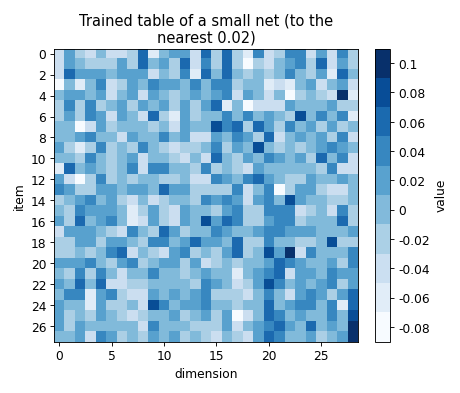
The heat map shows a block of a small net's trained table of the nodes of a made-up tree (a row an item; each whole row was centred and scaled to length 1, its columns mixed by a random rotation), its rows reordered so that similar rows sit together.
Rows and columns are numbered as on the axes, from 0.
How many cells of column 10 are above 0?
10
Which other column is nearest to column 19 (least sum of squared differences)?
4
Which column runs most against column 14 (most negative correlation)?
18
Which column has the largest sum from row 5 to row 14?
15
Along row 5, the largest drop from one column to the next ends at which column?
16
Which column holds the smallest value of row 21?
17
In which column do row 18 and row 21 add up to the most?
26
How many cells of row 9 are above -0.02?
17
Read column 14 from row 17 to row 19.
0 0.02 0
